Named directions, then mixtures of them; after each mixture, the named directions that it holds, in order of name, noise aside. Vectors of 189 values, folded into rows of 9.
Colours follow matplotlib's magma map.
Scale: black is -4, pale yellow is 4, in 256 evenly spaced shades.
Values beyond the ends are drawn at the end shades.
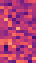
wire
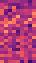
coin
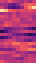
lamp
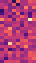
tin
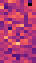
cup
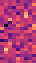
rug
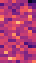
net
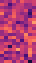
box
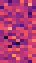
box, cup.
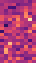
net, rug, tin.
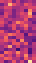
box.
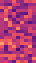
wire.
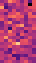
cup.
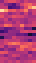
lamp.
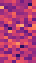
cup, rug, wire.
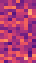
box, coin, rug.
